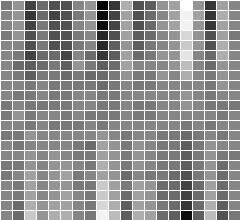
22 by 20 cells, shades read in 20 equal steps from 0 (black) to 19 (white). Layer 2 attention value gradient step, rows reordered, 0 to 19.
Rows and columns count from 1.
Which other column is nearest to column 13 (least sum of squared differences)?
4
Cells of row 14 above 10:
2
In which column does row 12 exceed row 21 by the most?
16
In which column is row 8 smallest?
3
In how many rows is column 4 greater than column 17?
9
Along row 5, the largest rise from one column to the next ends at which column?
19
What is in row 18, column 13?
9
